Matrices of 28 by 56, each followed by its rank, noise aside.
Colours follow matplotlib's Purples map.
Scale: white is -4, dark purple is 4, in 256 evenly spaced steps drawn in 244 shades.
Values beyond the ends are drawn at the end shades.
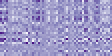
three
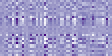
two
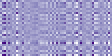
one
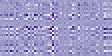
two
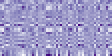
two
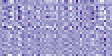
three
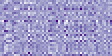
four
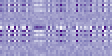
one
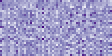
four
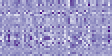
four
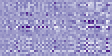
three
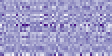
three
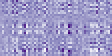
three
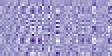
three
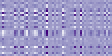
one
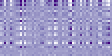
one
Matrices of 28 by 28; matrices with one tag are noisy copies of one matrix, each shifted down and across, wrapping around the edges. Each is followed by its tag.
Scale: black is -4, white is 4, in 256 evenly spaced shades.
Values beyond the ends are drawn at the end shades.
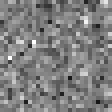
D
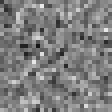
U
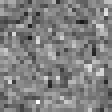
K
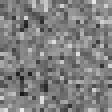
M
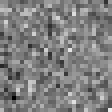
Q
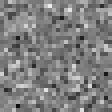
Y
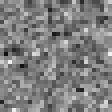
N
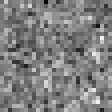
K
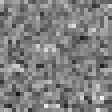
Y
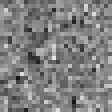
Q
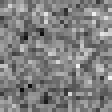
M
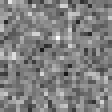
Y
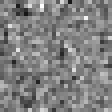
Q
